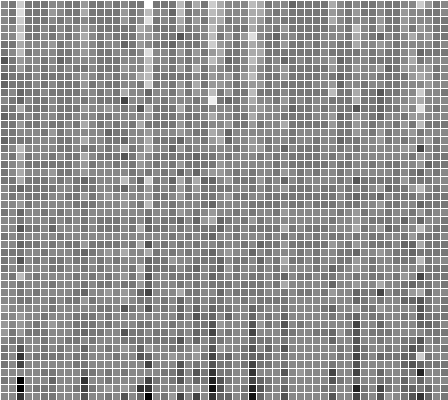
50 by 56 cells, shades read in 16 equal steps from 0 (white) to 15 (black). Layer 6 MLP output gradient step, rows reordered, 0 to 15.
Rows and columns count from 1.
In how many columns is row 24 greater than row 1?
17
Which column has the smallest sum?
19
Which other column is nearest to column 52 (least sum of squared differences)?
31
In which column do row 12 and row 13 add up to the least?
27
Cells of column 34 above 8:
1
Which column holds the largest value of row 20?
16
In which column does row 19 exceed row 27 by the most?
53
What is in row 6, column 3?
5
